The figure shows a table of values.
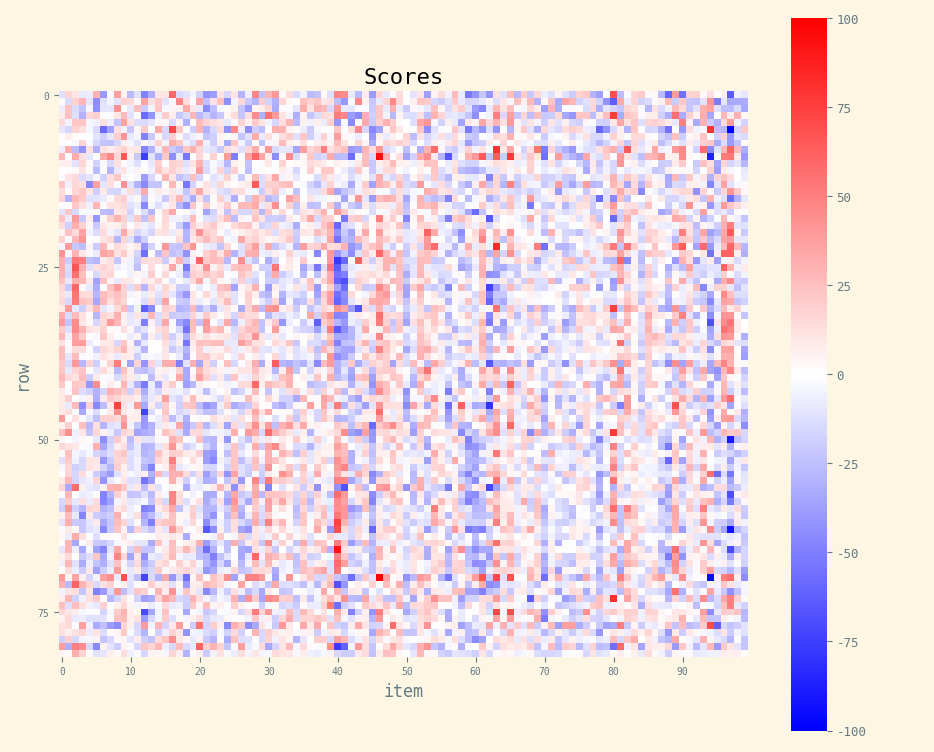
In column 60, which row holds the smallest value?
17
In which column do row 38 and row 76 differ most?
40
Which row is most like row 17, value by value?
79
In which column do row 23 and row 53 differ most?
97
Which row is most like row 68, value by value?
61
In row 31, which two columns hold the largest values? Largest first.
80, 63
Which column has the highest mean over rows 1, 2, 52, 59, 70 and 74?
63
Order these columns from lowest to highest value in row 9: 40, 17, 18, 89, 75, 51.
18, 75, 40, 51, 17, 89
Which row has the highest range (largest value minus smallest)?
70
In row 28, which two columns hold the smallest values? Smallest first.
62, 41
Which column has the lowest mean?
12
